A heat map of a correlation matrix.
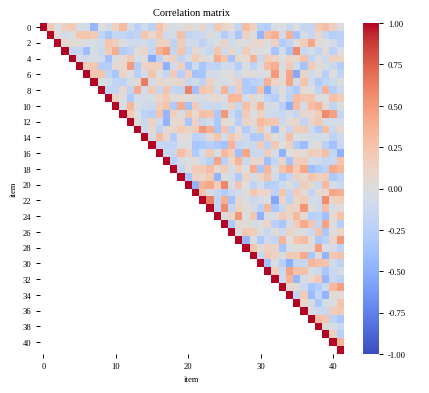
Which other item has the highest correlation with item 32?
6
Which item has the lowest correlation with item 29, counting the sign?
39
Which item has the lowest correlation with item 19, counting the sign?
24
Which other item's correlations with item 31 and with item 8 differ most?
20
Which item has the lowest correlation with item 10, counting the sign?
34
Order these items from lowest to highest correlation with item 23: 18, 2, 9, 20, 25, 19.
2, 9, 19, 18, 20, 25
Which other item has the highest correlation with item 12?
5
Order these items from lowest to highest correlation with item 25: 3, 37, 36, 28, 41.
41, 3, 28, 37, 36
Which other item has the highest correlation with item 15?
26
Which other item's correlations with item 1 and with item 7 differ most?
0
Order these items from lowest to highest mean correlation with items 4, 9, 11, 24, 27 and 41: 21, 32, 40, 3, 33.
32, 3, 21, 33, 40
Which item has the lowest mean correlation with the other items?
15
